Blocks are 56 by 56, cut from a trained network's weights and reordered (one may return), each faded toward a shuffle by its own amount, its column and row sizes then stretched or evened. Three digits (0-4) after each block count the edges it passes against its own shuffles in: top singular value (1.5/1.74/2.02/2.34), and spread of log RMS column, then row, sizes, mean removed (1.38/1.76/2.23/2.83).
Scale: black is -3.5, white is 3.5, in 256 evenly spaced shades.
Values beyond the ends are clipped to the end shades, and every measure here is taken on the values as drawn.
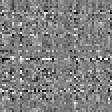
2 3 4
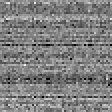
4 0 3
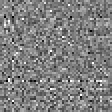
3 2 1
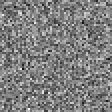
1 1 0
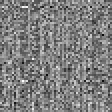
2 1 1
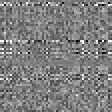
4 2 4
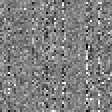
0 4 2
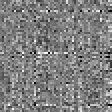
3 3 3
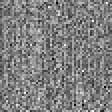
2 0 0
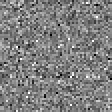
1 1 0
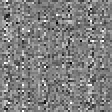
0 4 2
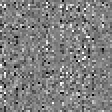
0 4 1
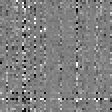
2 4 2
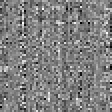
1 4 1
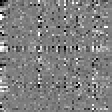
3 4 3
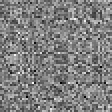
3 0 2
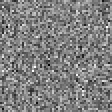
0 1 1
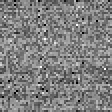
0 2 0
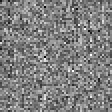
0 3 0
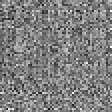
2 0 3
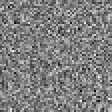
2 0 0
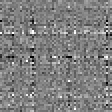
1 4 3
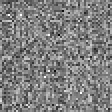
2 0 0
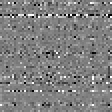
3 1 4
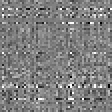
3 3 4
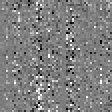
0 4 0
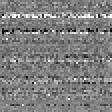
3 1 4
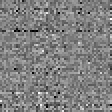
0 3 3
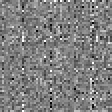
0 4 2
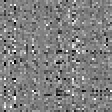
1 4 2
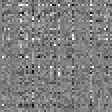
0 4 3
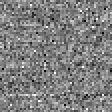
1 0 0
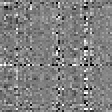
3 4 3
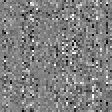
0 4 0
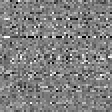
3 0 4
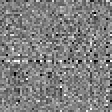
3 2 2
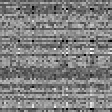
4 2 1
